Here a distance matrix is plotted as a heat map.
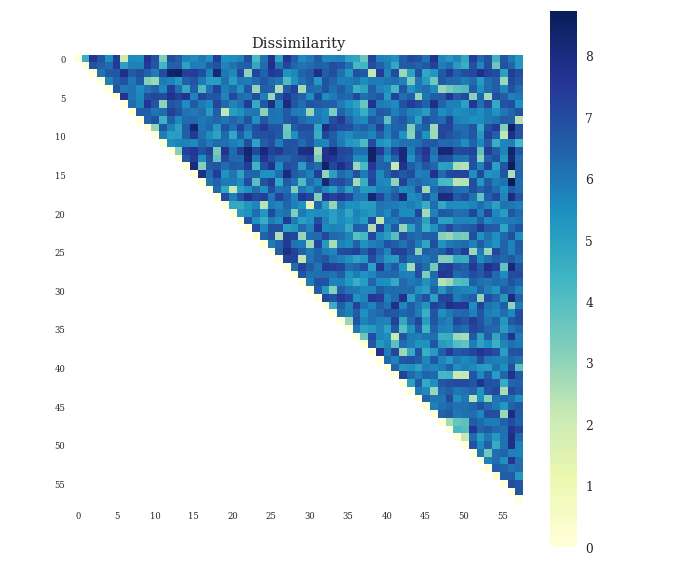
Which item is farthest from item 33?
12
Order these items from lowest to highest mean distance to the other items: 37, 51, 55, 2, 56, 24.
37, 55, 24, 51, 2, 56
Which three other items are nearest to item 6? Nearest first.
0, 11, 37
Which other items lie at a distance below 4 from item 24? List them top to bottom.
7, 19, 30, 33
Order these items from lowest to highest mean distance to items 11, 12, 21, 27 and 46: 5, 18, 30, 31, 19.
31, 18, 19, 30, 5
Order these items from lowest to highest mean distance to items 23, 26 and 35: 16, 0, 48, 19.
48, 0, 16, 19
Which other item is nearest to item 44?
51
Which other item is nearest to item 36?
41
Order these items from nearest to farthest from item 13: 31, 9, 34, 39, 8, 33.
31, 9, 8, 39, 34, 33
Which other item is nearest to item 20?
17
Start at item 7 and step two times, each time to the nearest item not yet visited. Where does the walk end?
30
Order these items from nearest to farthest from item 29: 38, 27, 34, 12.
34, 38, 27, 12
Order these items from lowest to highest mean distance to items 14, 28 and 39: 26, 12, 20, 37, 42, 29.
37, 20, 29, 26, 42, 12
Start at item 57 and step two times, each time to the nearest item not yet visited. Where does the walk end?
40
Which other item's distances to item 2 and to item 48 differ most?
38
